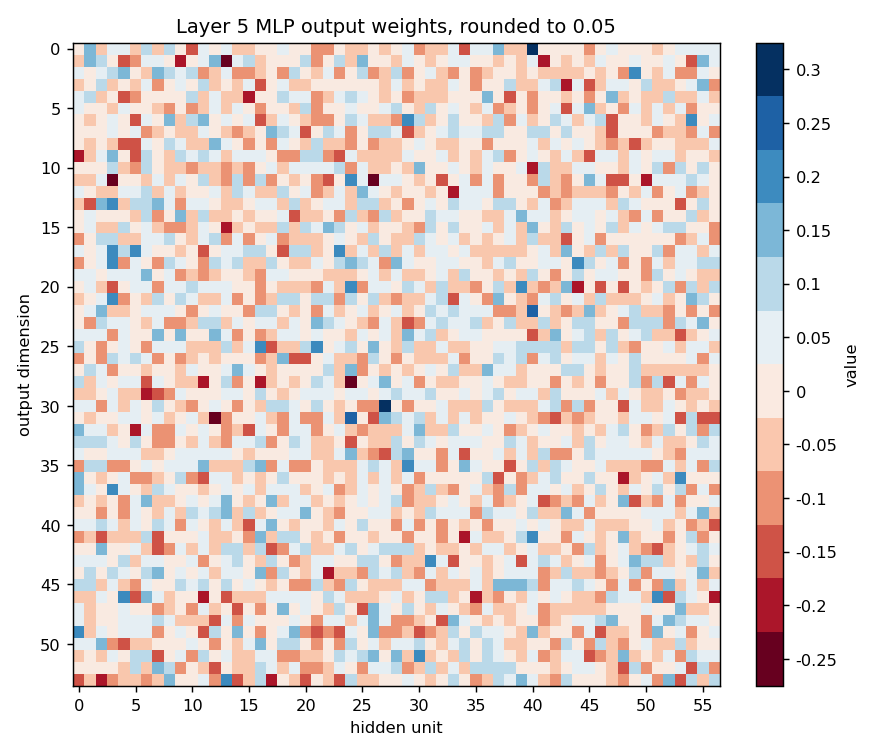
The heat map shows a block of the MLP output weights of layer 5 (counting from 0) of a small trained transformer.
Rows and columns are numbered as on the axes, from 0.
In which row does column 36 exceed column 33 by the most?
12
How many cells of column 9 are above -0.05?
36
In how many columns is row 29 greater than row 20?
22
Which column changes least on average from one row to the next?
47
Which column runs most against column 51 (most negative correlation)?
11
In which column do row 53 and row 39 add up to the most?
13
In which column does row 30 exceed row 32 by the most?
27
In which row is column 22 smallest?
44
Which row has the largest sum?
18
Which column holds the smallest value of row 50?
4
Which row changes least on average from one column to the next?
29
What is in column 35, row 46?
-0.2
